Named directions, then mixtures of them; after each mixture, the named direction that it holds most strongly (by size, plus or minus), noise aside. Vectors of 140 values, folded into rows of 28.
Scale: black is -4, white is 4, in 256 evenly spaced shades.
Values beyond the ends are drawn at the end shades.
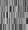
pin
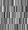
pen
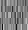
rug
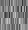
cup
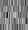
pin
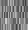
cup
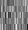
rug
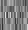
rug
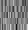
rug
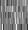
rug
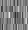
rug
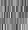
rug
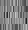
pin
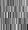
rug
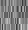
cup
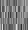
rug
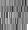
rug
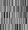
pen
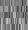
cup
